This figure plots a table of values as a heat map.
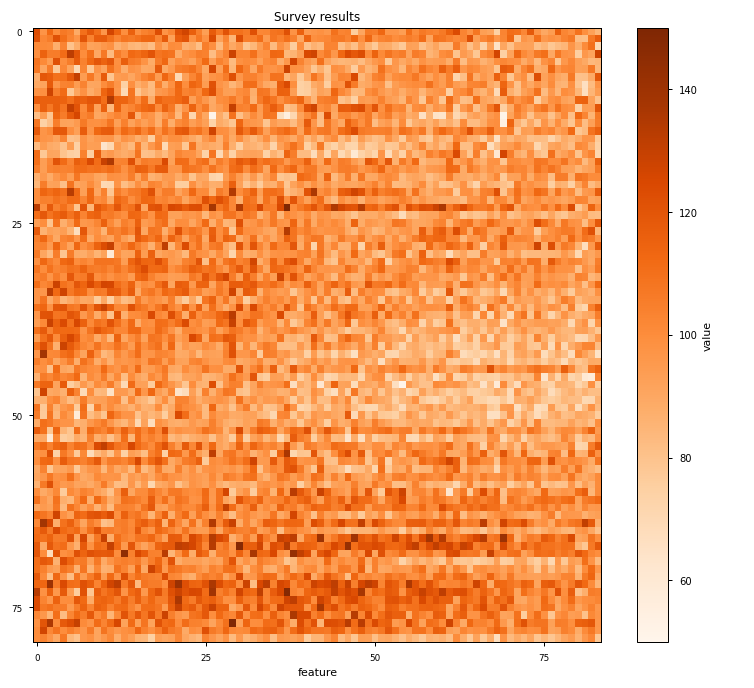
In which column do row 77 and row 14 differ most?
29
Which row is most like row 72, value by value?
75
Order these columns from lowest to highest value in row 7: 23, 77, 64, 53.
77, 53, 64, 23
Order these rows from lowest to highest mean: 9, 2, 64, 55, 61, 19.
2, 19, 55, 9, 61, 64
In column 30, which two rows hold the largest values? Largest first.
67, 23
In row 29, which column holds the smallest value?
11
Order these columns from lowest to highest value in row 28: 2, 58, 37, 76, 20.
20, 2, 37, 58, 76
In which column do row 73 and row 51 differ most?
37
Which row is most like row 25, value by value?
44
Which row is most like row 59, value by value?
51
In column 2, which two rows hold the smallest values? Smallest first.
53, 68
